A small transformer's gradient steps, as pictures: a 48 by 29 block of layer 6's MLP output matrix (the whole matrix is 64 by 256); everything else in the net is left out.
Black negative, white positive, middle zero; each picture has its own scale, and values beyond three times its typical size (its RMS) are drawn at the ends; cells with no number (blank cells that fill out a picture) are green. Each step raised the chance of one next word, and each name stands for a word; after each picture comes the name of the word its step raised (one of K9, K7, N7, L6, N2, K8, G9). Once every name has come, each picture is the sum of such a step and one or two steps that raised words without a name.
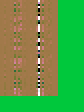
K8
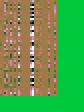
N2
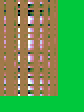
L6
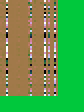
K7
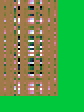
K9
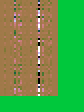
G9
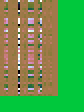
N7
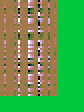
K7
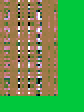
N2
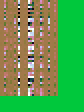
N2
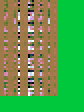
K8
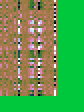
N2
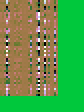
K9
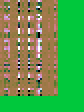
K7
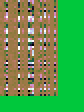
K9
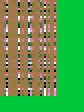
K8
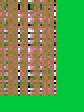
N7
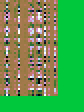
N2
